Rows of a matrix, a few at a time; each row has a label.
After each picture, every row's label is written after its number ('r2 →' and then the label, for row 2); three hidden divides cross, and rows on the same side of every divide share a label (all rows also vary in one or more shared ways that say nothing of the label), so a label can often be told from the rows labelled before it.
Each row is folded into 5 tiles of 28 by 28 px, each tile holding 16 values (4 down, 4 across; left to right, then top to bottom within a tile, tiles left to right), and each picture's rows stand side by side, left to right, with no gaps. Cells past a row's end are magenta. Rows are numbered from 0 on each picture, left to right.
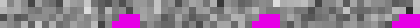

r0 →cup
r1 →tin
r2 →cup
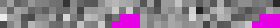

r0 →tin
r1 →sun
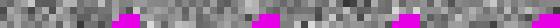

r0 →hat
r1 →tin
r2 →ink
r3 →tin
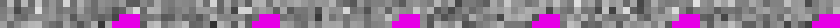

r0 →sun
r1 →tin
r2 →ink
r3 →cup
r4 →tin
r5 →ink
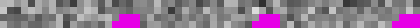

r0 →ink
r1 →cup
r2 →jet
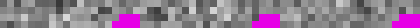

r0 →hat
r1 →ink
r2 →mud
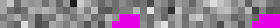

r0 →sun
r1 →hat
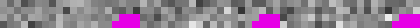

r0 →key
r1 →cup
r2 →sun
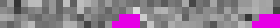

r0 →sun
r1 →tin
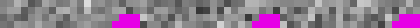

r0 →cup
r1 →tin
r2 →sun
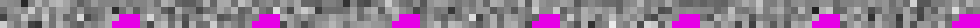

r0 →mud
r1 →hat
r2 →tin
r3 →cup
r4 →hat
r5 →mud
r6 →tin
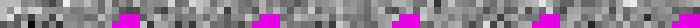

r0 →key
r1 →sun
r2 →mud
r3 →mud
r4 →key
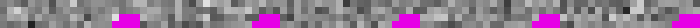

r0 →key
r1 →key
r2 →jet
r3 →key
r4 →hat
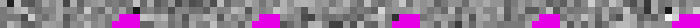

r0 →tin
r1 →hat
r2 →jet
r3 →mud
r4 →sun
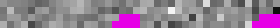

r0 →hat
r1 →mud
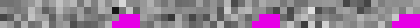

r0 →mud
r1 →tin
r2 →jet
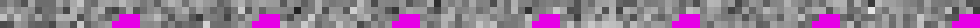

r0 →key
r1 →mud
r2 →sun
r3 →sun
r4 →ink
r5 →cup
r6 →jet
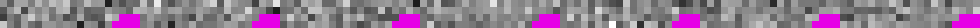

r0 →sun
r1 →tin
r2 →mud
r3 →tin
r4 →hat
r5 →sun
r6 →ink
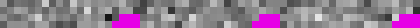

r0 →tin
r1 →hat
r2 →key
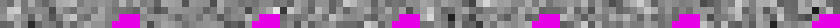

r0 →key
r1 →sun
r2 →hat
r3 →key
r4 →hat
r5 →mud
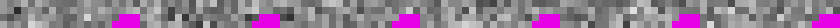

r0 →ink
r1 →tin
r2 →jet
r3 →ink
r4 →cup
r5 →jet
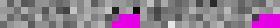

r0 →tin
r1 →ink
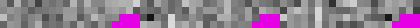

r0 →tin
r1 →ink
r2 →key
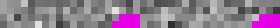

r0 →cup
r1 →key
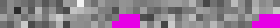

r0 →hat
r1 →ink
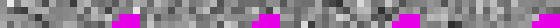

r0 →sun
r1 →cup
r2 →hat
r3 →key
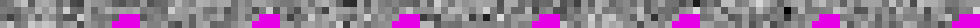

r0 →ink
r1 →mud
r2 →ink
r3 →jet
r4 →sun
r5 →mud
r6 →sun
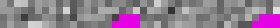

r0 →ink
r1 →cup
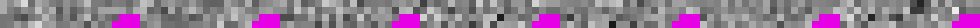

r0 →ink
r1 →jet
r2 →jet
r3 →key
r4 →jet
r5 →sun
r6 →jet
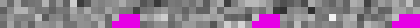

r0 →tin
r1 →key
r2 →hat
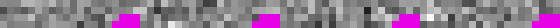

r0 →sun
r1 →ink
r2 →mud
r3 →key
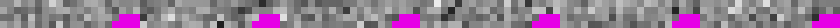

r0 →ink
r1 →sun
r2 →tin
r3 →cup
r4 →mud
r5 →mud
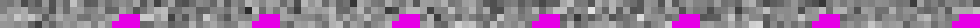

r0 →key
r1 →key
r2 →sun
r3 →ink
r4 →jet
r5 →ink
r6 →ink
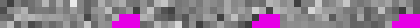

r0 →key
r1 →cup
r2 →mud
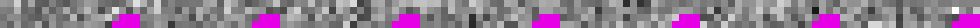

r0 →cup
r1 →tin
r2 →key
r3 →jet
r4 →jet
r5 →sun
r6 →cup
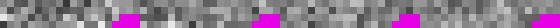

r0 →tin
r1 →ink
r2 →hat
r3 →cup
